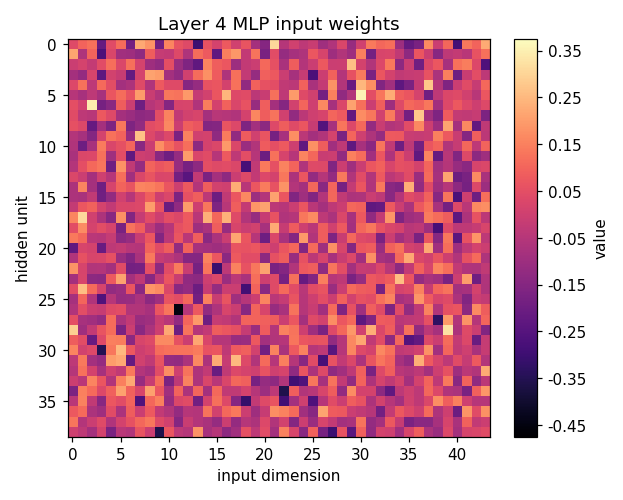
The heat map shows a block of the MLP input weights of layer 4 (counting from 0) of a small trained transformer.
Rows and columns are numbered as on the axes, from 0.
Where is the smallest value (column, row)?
11, 26
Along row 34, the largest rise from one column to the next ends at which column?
23
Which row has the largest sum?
5
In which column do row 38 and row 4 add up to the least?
29
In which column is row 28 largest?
39
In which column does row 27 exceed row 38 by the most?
27
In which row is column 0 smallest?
20
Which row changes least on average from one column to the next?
37
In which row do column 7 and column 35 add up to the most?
14
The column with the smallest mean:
40
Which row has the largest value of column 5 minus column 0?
34
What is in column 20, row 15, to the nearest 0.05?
-0.05
